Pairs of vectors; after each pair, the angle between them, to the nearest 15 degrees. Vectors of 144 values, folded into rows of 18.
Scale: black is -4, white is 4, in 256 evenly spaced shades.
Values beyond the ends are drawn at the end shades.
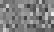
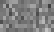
120 degrees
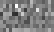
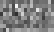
30 degrees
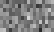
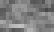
90 degrees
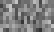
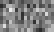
45 degrees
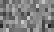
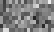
60 degrees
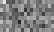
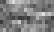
120 degrees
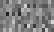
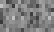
90 degrees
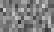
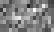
45 degrees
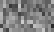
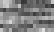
60 degrees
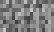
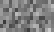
45 degrees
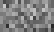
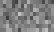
120 degrees
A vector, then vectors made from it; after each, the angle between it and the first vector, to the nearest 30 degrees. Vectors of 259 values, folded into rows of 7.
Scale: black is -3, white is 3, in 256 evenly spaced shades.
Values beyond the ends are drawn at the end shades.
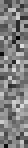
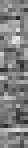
120 degrees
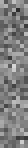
60 degrees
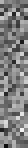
60 degrees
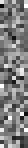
90 degrees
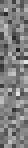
90 degrees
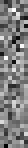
30 degrees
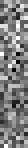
150 degrees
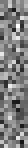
150 degrees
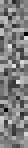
90 degrees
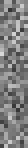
150 degrees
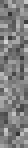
120 degrees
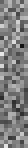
150 degrees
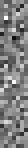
60 degrees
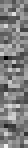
120 degrees
